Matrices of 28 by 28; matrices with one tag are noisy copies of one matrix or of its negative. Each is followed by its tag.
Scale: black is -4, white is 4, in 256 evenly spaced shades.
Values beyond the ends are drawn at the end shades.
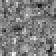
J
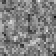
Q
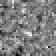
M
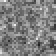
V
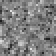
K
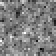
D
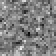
M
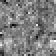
V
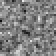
M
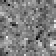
V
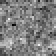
V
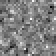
K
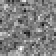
M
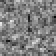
Q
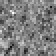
K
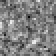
Q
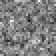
Q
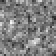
Q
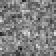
M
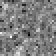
M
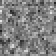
K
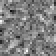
K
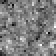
V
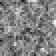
D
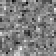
M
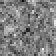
D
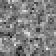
M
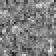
J
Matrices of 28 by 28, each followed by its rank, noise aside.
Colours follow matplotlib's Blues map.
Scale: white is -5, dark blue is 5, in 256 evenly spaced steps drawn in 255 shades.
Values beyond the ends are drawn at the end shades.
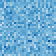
six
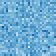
eight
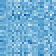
four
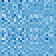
four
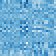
four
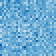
six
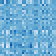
three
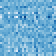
four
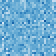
six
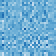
four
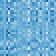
three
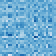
three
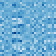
three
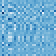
three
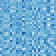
four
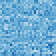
eight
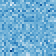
six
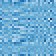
three
